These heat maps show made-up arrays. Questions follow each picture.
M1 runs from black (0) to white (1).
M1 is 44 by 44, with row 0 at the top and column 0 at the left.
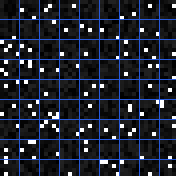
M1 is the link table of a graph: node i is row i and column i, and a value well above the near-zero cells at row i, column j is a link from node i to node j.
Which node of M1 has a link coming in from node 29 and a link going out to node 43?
node 13
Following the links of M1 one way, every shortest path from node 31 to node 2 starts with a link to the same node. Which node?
node 30
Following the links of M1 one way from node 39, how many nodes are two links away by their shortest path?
6
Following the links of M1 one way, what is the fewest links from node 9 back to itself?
5
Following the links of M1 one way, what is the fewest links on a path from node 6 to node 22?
7
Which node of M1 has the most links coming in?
node 1
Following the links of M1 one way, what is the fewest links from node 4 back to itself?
5
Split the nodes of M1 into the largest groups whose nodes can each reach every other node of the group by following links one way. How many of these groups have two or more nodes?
1
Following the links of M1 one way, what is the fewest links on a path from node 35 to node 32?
5
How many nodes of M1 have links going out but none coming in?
3
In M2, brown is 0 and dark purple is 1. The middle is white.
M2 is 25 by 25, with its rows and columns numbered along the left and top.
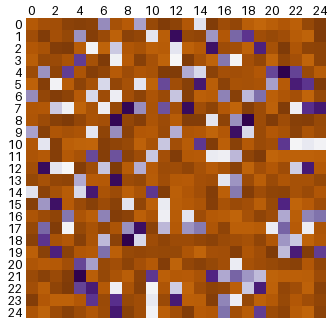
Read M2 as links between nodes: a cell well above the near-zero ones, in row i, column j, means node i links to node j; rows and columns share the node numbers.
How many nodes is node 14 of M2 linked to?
5
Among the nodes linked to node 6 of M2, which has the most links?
node 7
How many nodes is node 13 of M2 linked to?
4
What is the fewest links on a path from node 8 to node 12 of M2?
3
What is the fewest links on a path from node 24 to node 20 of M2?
4
